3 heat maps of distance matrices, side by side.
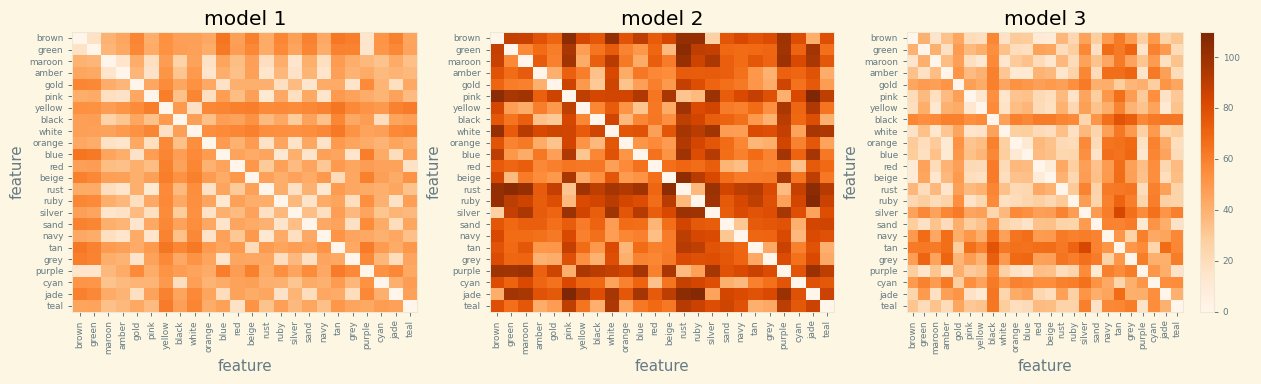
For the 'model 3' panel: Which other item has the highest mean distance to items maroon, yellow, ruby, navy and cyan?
black
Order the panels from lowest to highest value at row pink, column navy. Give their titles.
model 1, model 3, model 2
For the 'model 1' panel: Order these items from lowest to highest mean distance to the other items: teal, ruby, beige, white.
ruby, teal, beige, white
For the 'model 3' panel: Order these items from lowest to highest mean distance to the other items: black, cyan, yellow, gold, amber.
yellow, amber, gold, cyan, black
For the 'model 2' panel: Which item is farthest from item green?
rust
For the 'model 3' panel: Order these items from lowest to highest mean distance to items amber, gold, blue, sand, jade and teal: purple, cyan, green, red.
purple, green, red, cyan
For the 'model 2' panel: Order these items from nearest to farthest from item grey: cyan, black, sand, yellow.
black, yellow, cyan, sand
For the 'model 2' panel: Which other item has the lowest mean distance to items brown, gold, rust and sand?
red
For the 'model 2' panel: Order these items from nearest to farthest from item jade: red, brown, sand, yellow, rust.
brown, red, sand, yellow, rust
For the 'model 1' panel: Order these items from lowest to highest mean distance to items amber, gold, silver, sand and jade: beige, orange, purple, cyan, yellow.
orange, cyan, beige, purple, yellow
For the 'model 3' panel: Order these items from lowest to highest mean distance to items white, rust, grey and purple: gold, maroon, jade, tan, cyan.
maroon, jade, gold, cyan, tan
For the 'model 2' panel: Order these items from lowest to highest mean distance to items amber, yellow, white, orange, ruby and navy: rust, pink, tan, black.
black, tan, pink, rust
